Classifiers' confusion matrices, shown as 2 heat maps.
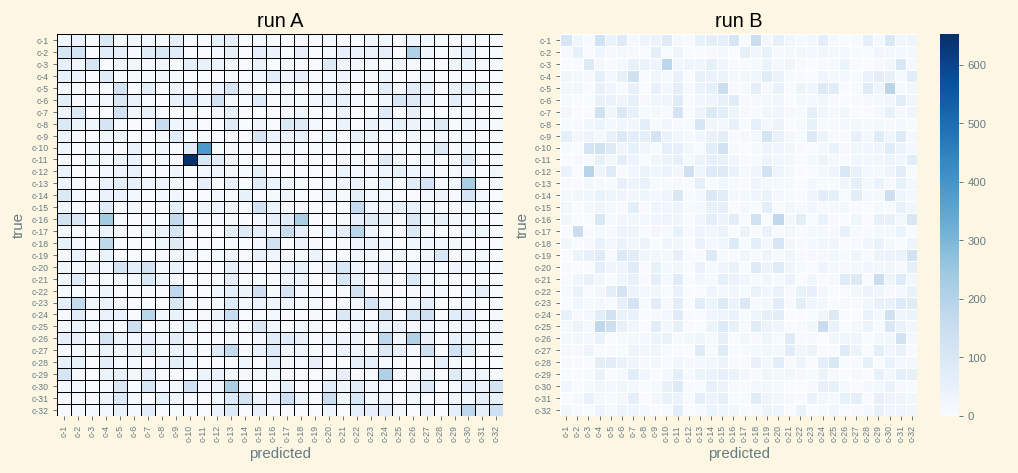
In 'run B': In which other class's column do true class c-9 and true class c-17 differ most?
c-2
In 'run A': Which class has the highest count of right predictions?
c-26
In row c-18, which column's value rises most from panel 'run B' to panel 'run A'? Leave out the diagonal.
c-4
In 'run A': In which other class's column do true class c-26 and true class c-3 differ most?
c-24
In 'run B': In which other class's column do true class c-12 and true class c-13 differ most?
c-3
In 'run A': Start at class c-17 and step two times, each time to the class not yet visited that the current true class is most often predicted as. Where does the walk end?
c-9
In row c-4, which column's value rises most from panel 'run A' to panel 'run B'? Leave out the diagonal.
c-7
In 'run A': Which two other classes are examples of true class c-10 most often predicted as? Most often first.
c-11, c-28
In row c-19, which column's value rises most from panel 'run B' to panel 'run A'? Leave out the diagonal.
c-28
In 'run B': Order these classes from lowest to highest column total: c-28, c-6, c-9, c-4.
c-28, c-9, c-6, c-4
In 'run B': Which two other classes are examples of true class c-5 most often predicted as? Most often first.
c-30, c-15
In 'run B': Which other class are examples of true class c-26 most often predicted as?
c-31
